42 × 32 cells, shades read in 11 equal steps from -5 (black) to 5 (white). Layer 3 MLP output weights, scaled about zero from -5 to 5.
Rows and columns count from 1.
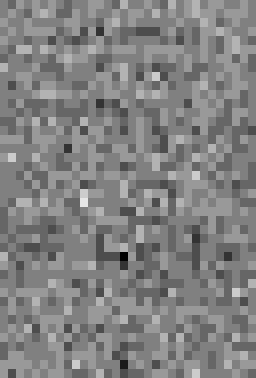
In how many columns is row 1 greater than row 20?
9
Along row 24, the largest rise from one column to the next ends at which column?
18
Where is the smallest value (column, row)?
16, 29
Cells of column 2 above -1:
31
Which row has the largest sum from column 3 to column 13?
6
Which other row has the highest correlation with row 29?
30
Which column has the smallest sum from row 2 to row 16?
13
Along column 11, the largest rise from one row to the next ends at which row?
22
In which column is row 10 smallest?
2
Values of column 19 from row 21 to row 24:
-1 2 1 0
